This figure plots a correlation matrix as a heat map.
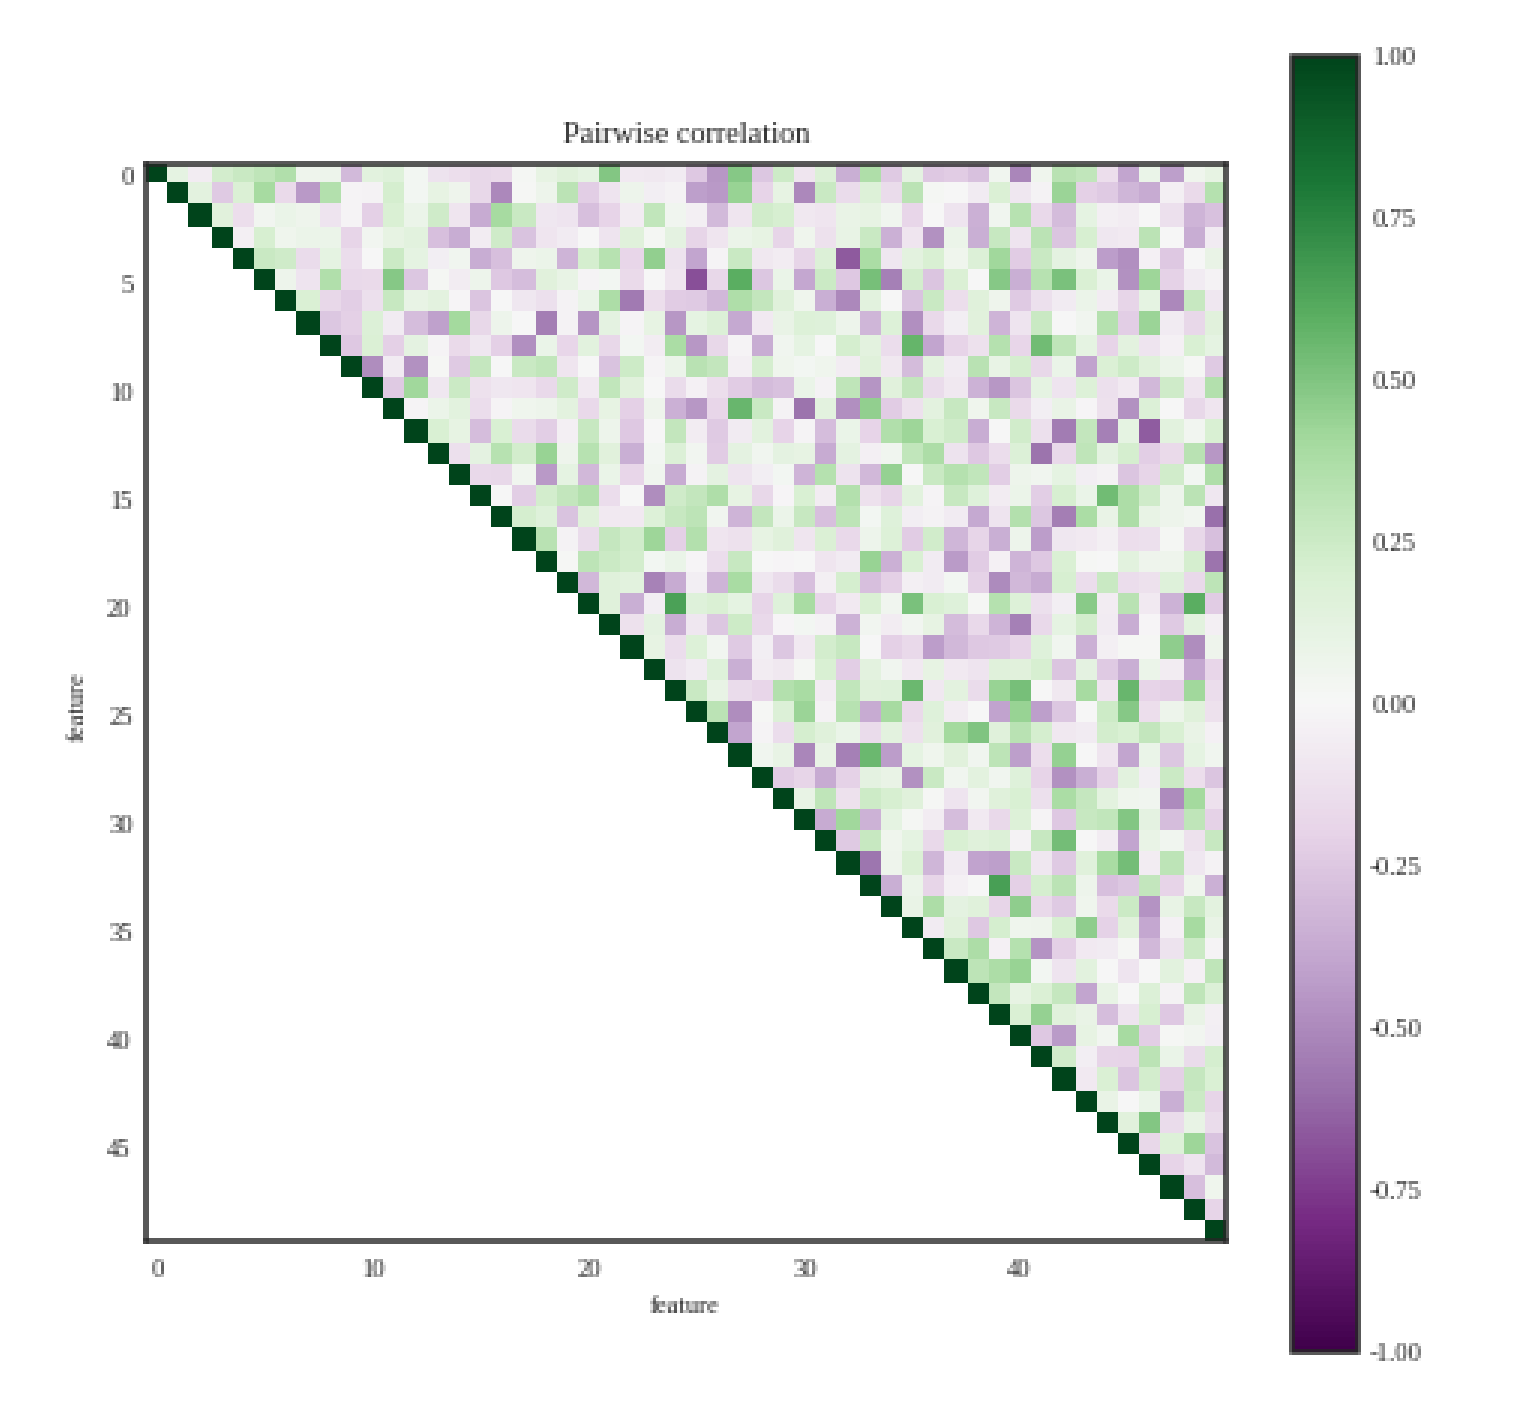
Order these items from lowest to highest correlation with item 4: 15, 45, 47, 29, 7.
45, 15, 47, 7, 29
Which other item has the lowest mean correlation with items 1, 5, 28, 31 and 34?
30
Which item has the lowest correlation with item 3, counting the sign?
36
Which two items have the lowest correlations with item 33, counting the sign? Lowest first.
32, 10
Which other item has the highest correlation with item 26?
38
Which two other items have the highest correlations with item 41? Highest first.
8, 39
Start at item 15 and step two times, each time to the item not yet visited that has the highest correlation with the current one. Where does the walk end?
46
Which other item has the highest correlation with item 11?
27
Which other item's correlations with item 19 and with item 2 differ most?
23
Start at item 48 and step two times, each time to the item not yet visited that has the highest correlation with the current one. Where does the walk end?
24
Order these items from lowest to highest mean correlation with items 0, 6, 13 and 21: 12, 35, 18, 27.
35, 12, 18, 27
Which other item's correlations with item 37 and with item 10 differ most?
39
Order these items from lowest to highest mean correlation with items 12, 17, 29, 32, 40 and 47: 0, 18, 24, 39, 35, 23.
0, 39, 18, 23, 35, 24
